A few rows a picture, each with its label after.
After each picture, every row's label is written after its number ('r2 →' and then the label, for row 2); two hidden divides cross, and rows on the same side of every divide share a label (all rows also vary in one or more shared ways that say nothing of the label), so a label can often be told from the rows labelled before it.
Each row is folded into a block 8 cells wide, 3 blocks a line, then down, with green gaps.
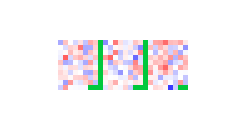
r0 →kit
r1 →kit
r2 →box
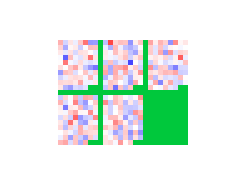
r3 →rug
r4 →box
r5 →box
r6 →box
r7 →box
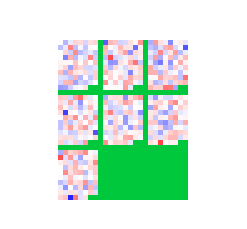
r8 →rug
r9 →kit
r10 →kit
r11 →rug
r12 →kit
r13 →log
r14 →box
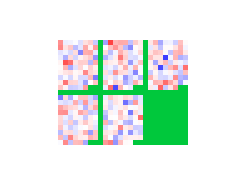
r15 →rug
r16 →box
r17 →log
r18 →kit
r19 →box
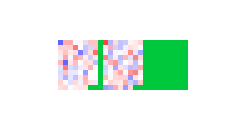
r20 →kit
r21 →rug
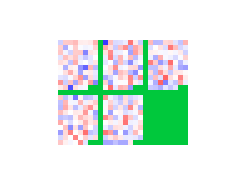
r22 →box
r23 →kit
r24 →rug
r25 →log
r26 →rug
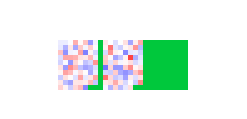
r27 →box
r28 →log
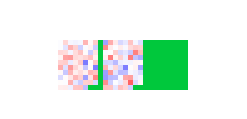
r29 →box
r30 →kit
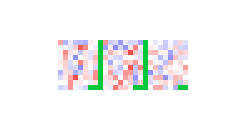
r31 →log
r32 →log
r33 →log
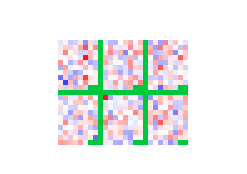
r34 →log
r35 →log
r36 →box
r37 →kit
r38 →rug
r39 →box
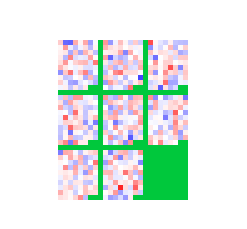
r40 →rug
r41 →rug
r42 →rug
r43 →box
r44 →rug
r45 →log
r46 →kit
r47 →rug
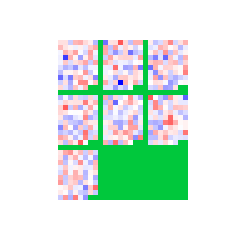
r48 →rug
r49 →box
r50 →rug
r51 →log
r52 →log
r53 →log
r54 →box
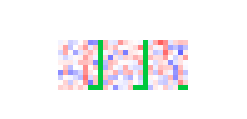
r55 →log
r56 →rug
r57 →box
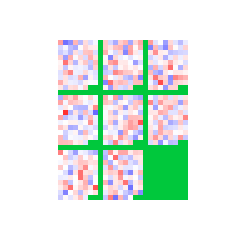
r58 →rug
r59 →rug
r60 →log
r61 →kit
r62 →log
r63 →box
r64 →log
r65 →box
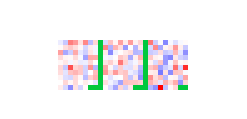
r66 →box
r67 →box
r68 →log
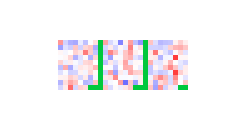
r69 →log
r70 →log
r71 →log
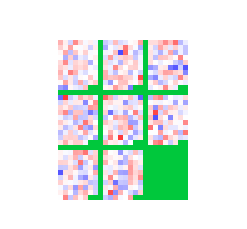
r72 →rug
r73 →kit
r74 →box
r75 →kit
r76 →rug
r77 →kit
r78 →box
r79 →log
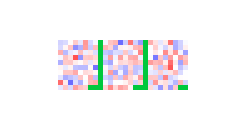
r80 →box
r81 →kit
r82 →rug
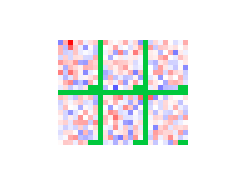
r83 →box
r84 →rug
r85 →box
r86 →log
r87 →box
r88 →rug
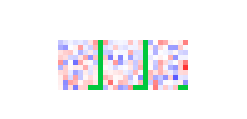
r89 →log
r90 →rug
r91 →box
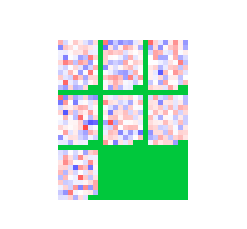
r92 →rug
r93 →log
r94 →log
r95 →rug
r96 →rug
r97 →kit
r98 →log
